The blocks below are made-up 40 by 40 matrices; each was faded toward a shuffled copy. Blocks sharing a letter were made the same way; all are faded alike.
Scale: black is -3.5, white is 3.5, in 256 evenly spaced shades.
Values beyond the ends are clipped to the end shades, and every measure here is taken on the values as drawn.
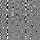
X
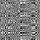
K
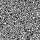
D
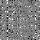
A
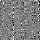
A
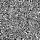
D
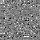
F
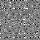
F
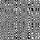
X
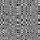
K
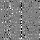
X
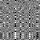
K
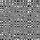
K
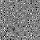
A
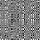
K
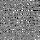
F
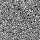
D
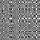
K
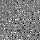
F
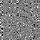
A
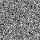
D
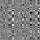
K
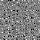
F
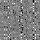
A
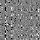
A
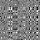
K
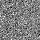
D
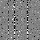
X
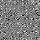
F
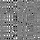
K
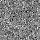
D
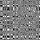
K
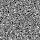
D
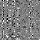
A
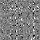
A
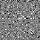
F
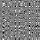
X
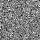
D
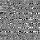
F
